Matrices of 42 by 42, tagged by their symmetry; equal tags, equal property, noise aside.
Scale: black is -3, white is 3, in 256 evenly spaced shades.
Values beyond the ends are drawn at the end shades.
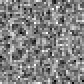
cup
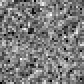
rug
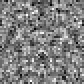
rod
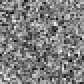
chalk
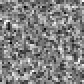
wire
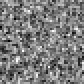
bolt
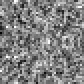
cup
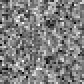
cup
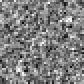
rug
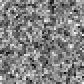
rug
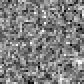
rug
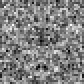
rod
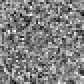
rug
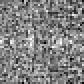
cup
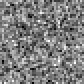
bolt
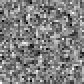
chalk
